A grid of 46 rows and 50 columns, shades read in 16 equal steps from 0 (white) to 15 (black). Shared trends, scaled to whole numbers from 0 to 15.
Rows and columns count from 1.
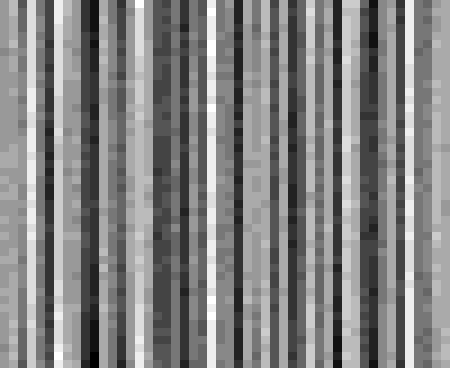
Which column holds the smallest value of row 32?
24
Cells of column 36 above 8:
27
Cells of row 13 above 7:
24
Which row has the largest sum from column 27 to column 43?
5
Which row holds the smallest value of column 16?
1
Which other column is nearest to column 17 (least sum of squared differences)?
44
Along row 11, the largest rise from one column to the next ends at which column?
38
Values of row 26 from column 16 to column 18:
4 5 11
